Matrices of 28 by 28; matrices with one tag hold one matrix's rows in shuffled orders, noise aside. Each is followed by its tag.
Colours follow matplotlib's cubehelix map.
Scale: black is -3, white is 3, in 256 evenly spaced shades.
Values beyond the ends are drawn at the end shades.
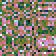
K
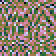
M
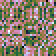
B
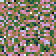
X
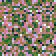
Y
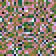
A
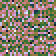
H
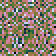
A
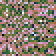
H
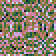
B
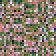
B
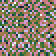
M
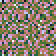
M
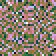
A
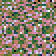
Y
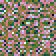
X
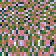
M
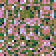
X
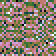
B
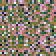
M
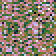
Y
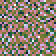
M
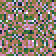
A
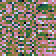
K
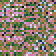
B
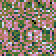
Y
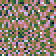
M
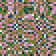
A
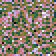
Y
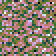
Y
